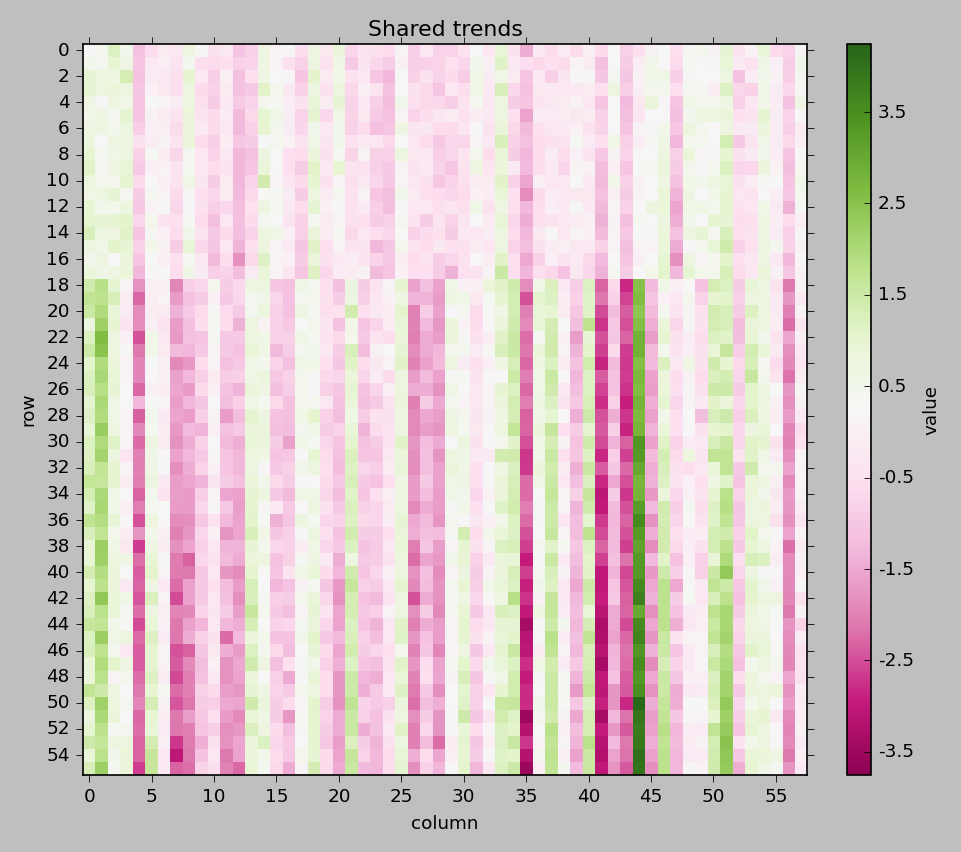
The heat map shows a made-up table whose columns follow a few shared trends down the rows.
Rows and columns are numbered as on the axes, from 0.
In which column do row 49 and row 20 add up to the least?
41
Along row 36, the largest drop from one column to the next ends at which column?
45
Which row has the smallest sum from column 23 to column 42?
17
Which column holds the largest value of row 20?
44
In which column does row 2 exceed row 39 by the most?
8
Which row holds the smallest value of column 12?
55
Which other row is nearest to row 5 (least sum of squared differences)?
6
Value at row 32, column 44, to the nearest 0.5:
3
